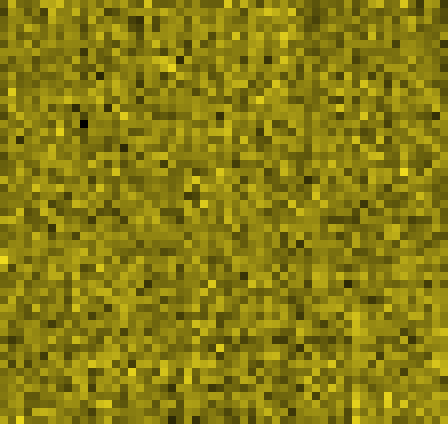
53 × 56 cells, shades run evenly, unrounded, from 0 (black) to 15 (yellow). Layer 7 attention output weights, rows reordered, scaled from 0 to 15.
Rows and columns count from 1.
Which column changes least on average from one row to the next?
41
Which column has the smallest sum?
23
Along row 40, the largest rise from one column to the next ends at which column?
44
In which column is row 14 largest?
43
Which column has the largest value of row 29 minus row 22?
34
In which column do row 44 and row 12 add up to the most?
15
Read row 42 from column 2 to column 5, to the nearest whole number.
7 7 10 9
